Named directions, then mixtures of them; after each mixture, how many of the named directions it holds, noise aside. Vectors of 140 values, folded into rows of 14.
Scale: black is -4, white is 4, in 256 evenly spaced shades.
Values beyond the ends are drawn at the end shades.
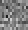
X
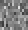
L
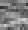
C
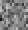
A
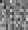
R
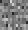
four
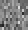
two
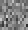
three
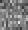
three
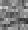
two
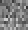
one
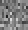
one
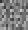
one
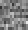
four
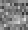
three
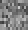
three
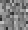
two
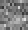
four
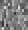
one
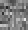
three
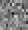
four
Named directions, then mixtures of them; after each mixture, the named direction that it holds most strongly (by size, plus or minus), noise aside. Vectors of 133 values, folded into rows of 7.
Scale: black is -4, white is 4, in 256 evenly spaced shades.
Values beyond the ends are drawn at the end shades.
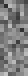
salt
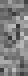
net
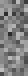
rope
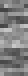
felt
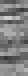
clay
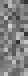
salt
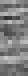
clay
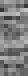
clay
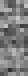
felt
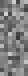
rope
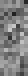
net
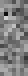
rope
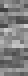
felt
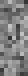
net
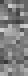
salt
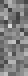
salt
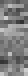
clay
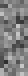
net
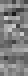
clay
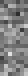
salt
